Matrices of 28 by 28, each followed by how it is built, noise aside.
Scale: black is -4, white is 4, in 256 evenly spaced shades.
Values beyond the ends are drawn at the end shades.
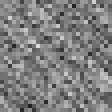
Toeplitz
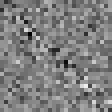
banded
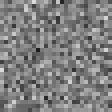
noise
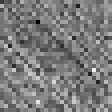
Toeplitz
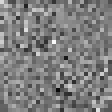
block diagonal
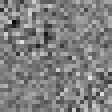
block diagonal
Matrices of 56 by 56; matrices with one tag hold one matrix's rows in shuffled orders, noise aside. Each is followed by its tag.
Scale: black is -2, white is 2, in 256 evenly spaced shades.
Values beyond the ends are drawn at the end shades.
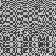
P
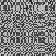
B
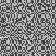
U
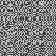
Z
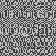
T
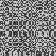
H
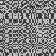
H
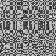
P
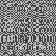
Z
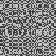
H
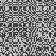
H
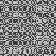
H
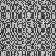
U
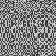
T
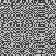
B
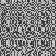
U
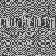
U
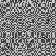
U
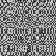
Z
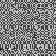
T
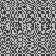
U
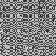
P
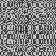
Z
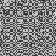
P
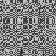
P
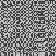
B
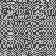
Z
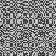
P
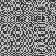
B
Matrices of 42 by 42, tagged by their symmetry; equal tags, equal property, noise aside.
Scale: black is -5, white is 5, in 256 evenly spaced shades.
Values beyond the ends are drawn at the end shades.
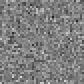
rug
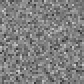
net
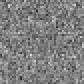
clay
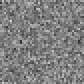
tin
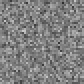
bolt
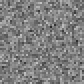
net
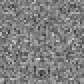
clay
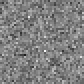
bolt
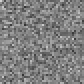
tin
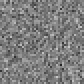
net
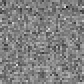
clay
